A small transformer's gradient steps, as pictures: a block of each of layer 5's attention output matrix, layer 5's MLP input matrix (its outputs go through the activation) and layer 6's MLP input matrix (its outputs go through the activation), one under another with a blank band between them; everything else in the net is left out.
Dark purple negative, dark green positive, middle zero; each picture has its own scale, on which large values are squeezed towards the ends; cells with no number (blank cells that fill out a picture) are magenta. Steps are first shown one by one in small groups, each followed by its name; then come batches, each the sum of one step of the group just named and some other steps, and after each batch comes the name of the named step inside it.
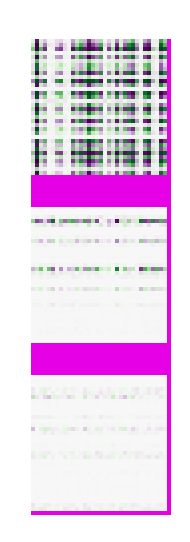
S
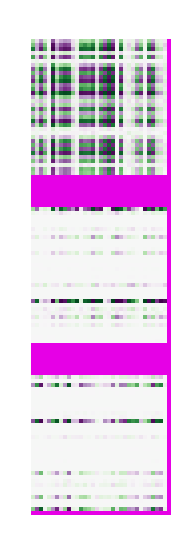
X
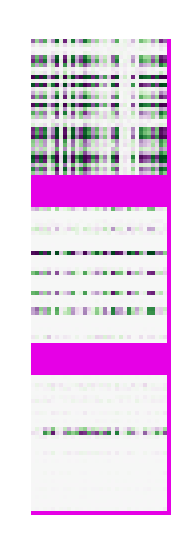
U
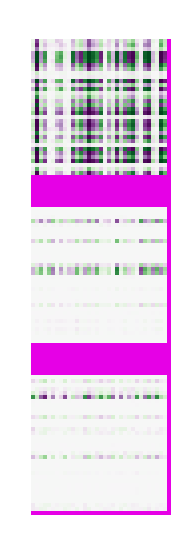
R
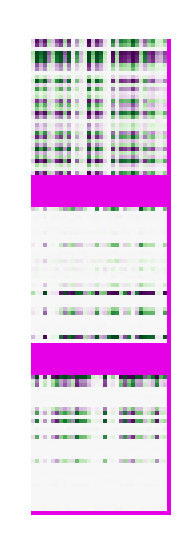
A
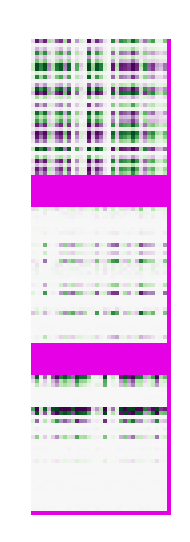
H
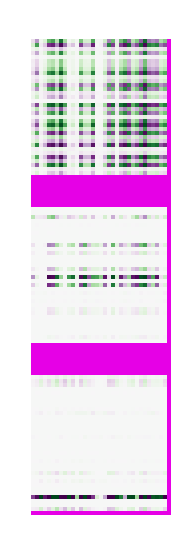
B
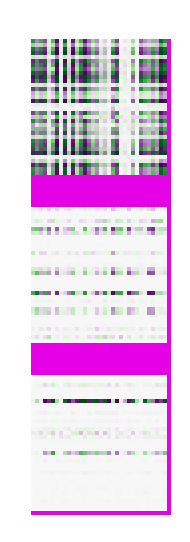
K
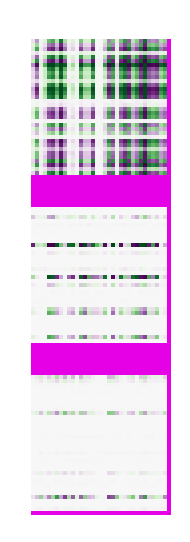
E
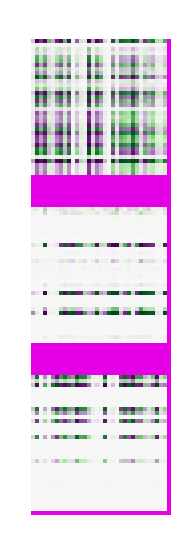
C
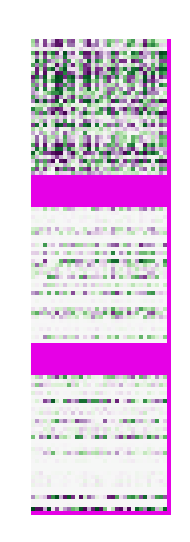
K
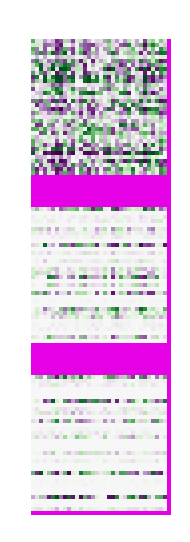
K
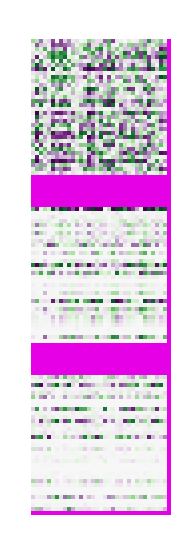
X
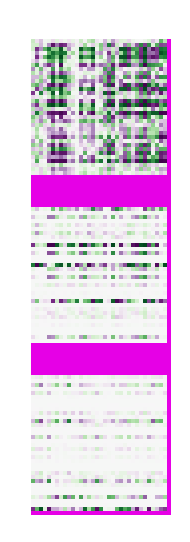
X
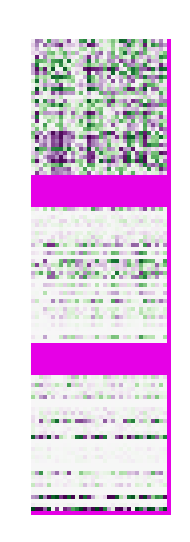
B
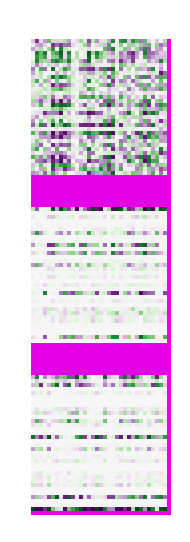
A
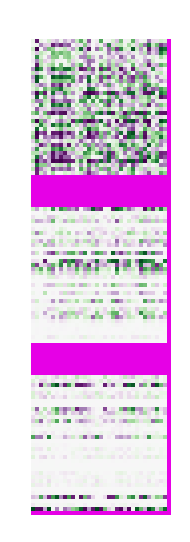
X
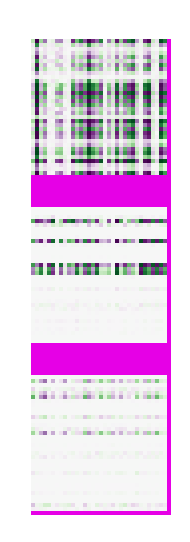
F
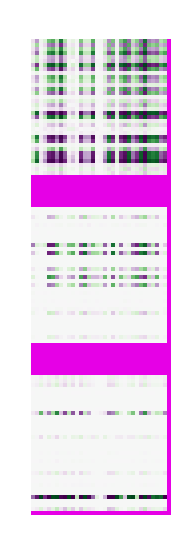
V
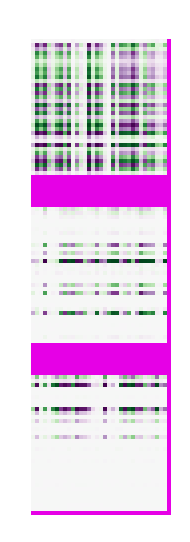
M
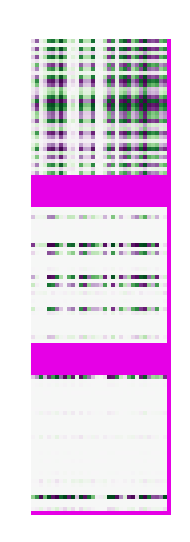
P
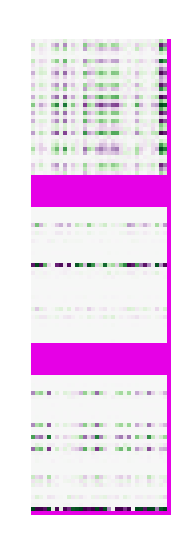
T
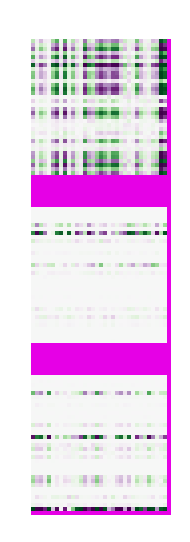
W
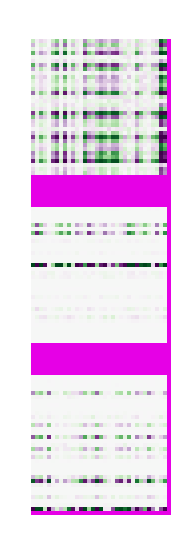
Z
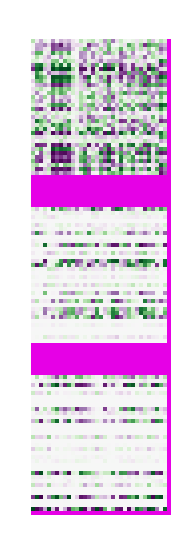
M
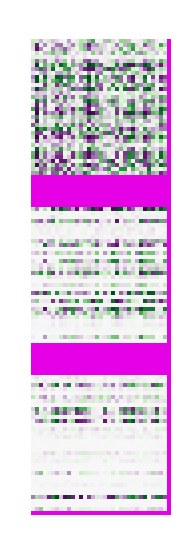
V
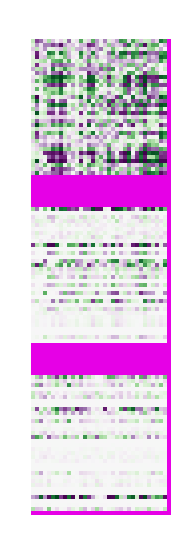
V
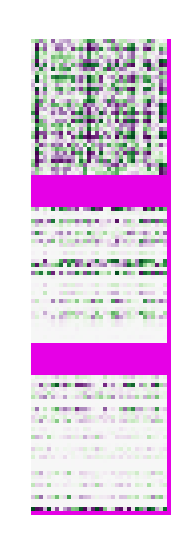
M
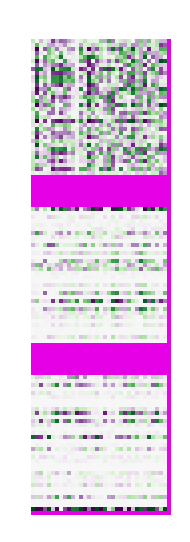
T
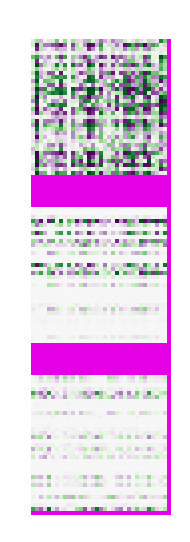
W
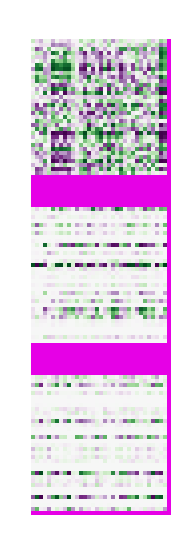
Z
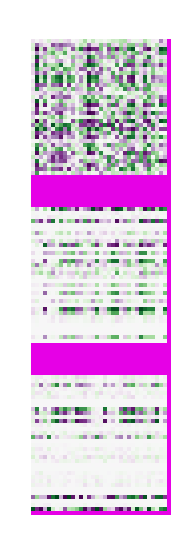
V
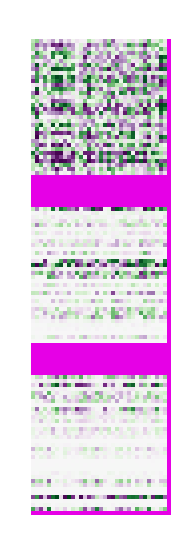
M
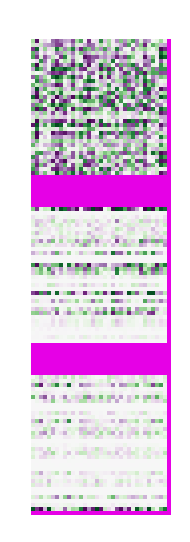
F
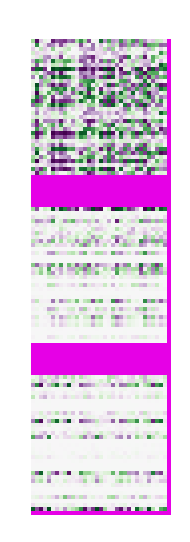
F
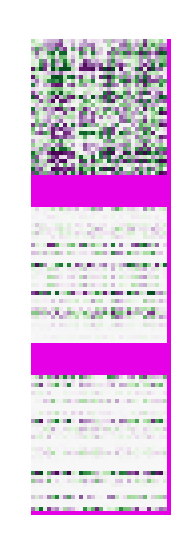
Z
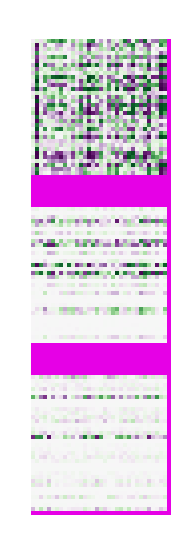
P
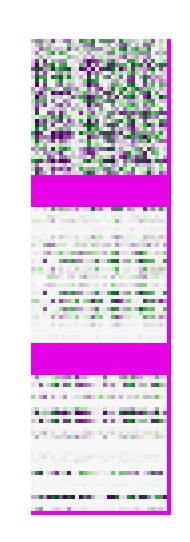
V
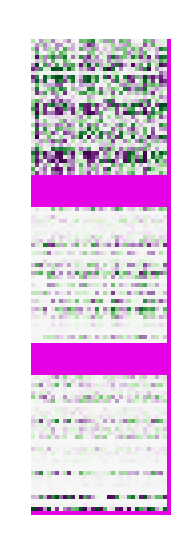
T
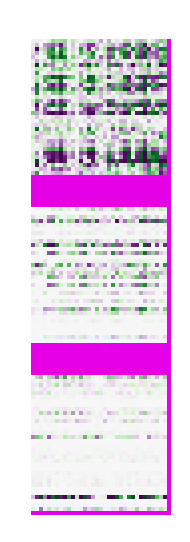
V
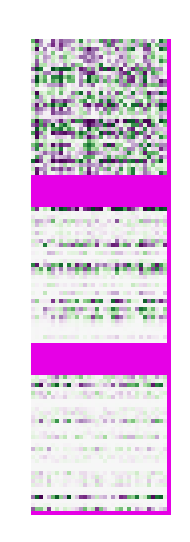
F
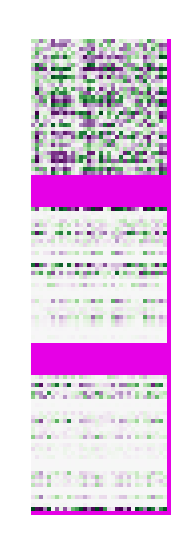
W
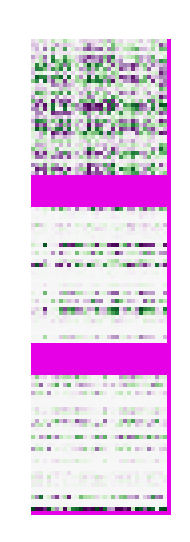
T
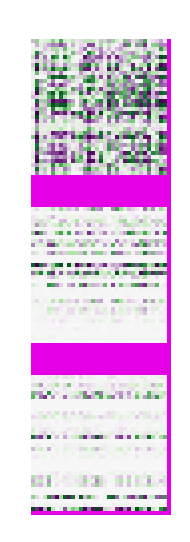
P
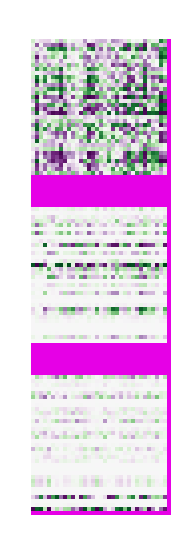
Z
